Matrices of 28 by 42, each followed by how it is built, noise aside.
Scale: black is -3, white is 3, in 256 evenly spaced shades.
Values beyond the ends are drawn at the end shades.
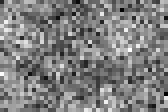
smooth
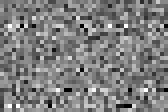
uneven rows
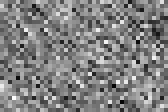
Toeplitz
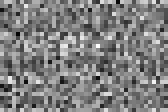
blocks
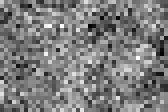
smooth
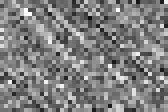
Toeplitz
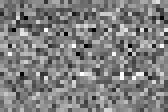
uneven rows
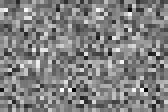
repeating columns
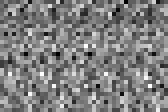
repeating columns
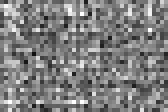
blocks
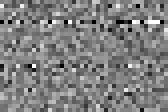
uneven rows
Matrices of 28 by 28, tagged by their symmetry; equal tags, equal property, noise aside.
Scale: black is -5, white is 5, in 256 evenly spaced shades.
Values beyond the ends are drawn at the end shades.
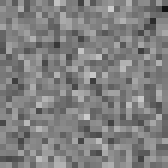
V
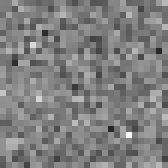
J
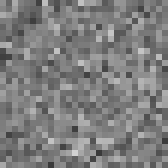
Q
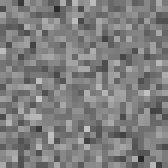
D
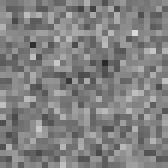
D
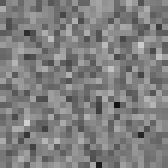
V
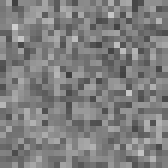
D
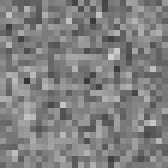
D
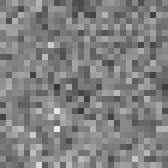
D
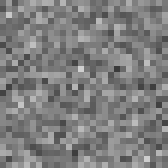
V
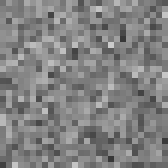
Q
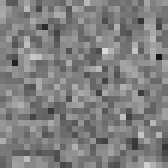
J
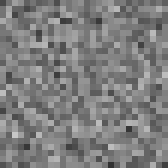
V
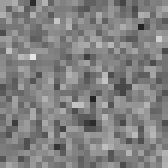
Q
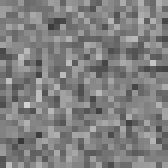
J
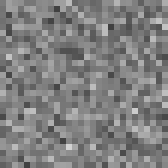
J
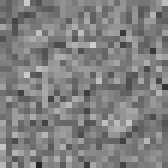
Q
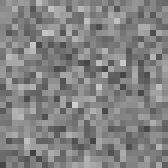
Q
